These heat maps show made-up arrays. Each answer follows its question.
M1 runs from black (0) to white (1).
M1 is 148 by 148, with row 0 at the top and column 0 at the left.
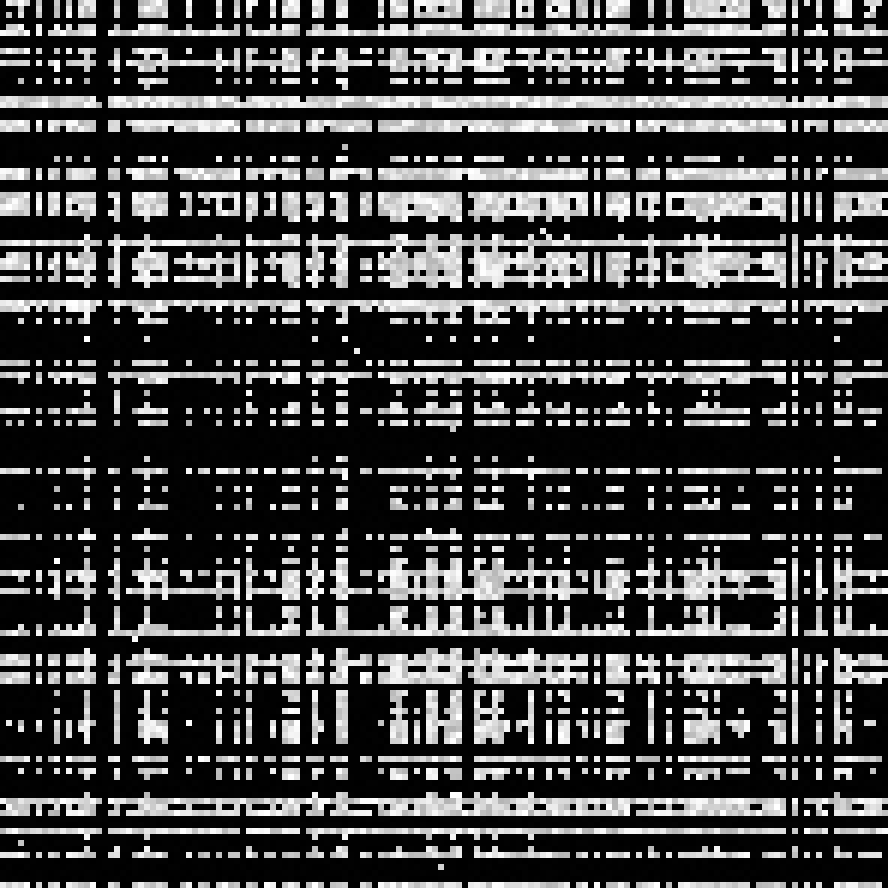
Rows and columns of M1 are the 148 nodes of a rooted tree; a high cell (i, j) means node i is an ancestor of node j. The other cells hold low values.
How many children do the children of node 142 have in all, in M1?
4
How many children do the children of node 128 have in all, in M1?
2
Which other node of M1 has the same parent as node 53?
86
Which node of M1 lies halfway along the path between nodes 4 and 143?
89
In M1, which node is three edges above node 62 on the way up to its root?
16
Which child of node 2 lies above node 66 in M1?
70
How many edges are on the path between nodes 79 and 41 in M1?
8
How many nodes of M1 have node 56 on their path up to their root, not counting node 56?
10
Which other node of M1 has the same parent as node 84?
6
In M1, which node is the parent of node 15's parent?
104
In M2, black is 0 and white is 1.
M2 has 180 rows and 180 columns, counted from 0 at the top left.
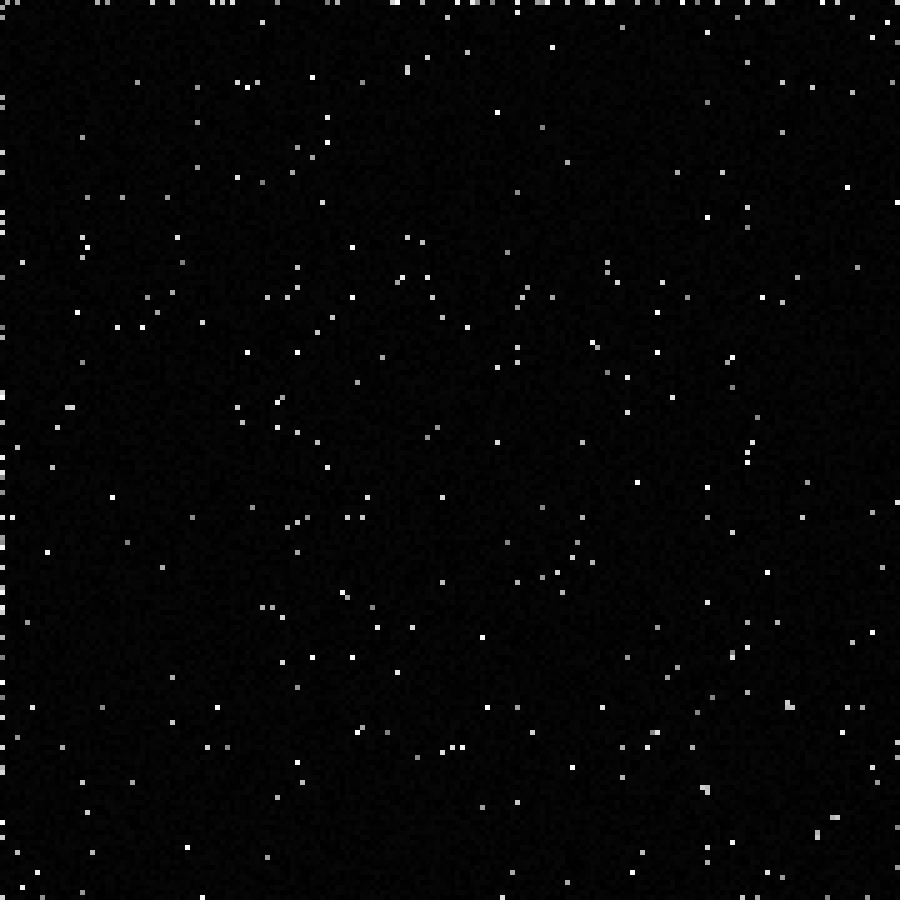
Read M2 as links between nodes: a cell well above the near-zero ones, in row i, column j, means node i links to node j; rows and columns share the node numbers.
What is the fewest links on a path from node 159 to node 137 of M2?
6
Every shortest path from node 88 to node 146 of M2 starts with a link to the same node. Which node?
node 116
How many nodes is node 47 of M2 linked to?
3
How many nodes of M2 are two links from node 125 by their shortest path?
4
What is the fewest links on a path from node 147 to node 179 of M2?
3
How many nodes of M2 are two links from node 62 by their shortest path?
4
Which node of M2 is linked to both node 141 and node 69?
node 103
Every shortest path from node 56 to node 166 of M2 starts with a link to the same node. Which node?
node 79
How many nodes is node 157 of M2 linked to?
2
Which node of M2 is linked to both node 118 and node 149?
node 0
